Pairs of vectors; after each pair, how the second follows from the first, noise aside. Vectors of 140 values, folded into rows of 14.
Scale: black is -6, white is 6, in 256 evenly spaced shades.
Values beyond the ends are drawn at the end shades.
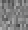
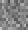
sign-scrambled.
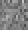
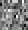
scaled up.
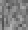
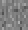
wrapped around, partly zeroed.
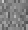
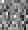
scaled up.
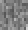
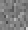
partly zeroed.
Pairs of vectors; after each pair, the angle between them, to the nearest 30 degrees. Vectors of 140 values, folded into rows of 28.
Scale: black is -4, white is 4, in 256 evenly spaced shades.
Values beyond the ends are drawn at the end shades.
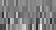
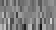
150 degrees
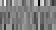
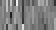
90 degrees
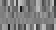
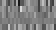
150 degrees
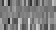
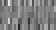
150 degrees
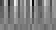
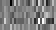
90 degrees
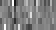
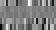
90 degrees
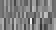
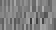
150 degrees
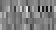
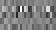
90 degrees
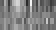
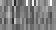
120 degrees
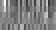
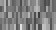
60 degrees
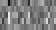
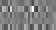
90 degrees
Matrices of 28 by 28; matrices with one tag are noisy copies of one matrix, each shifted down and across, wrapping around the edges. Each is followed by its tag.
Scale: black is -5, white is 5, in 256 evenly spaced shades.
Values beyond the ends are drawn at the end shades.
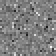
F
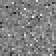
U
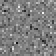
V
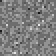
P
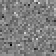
F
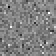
V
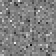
U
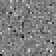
F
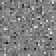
P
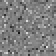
F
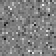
F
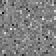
V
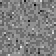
U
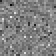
P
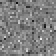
P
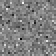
V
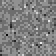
U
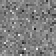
V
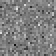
P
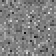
P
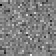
U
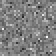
U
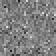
F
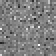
P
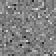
U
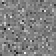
F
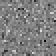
U
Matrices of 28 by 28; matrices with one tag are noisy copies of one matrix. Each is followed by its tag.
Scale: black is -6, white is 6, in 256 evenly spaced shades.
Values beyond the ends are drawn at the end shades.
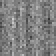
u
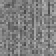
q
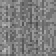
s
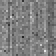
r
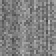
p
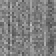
r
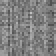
r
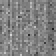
r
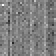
r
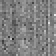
p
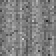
u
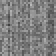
r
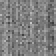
r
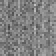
q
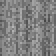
u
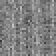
u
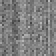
p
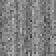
u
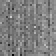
q
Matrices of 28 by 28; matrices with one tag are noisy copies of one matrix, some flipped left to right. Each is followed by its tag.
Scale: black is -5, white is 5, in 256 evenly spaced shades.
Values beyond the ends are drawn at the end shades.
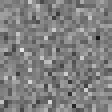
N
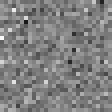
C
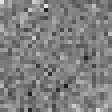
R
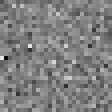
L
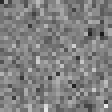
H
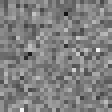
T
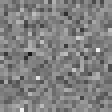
T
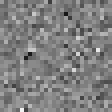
T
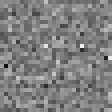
L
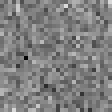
R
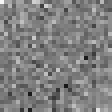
R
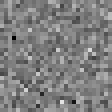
N
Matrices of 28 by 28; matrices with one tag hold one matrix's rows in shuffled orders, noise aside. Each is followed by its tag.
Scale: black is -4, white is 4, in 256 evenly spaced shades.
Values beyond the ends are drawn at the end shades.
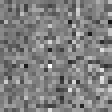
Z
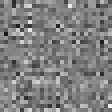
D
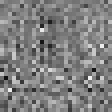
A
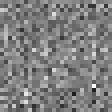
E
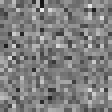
A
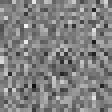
E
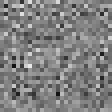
D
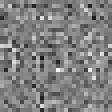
A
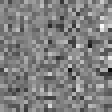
Z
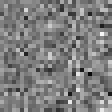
Z
